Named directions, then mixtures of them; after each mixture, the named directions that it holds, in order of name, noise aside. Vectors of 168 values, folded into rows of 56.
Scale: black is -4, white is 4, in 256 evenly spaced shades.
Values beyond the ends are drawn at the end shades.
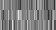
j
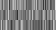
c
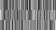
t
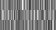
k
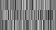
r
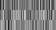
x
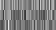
x.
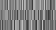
c, r.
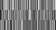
c, t.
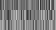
x.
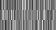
k, r, x.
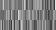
c, j, r.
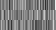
c, k, x.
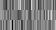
j, t.
